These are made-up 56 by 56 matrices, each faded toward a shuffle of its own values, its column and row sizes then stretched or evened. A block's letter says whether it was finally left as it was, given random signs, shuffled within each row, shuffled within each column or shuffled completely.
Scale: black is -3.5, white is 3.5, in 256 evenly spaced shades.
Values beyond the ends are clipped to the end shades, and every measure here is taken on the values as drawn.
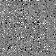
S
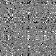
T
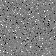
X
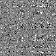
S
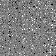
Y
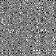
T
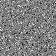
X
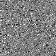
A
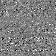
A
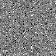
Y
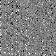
Y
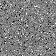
X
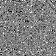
A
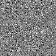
S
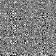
S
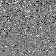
A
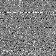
A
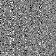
Y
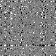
T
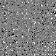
S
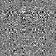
T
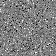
X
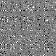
T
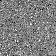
X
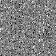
Y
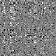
T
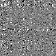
T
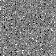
Y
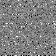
A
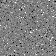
X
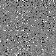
S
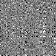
T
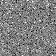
X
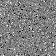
X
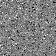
X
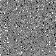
Y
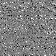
A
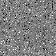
Y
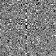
T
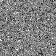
X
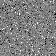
X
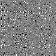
S
